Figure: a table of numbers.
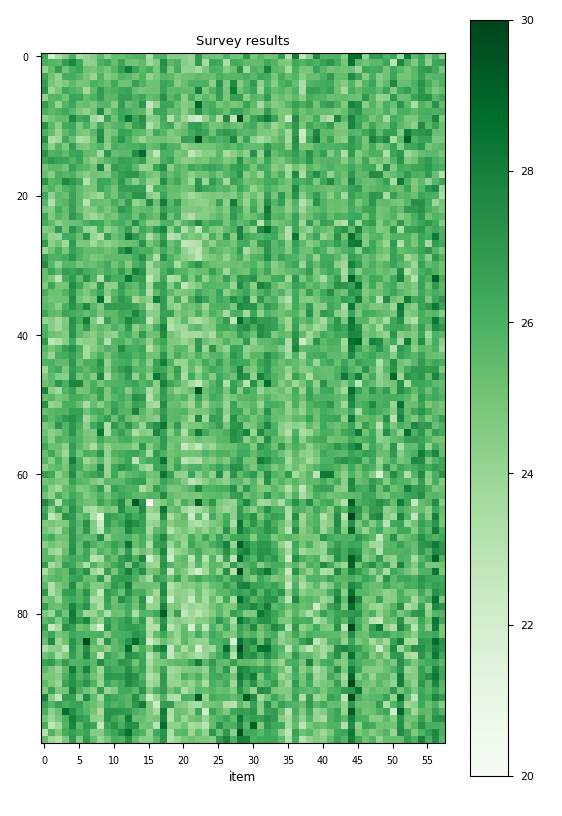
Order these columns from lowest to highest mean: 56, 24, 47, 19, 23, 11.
23, 19, 24, 47, 11, 56
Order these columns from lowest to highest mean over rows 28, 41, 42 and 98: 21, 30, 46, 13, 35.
35, 21, 30, 46, 13
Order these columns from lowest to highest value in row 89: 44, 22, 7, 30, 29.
7, 22, 29, 30, 44
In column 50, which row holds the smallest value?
94
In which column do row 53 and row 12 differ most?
22
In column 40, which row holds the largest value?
60
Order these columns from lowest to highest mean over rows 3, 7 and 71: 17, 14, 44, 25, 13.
13, 25, 14, 17, 44
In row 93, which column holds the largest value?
14
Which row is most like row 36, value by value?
89
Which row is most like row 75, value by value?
59
